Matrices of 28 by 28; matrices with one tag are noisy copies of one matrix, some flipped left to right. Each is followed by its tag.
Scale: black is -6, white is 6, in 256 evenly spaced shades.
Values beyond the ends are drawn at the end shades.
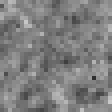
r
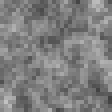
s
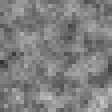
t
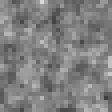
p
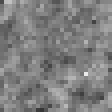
r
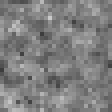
t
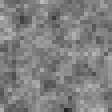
p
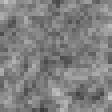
r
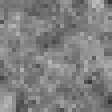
s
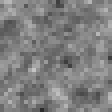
r
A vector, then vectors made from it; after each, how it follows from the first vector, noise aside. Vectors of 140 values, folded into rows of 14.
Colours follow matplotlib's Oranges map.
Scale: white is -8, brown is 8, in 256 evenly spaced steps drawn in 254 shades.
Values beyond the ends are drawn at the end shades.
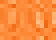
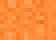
wrapped around, shrunk.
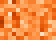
reversed, negated, scaled up.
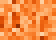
reversed, negated, scaled up.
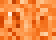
reversed, negated, scaled up.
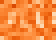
scaled up.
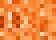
reversed, negated, scaled up.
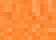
wrapped around, shrunk.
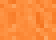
negated, shrunk.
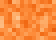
reversed.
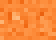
reversed, partly zeroed.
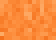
wrapped around, shrunk.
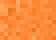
wrapped around, shrunk.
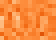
reversed.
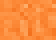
wrapped around, shrunk.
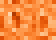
reversed, negated, scaled up.
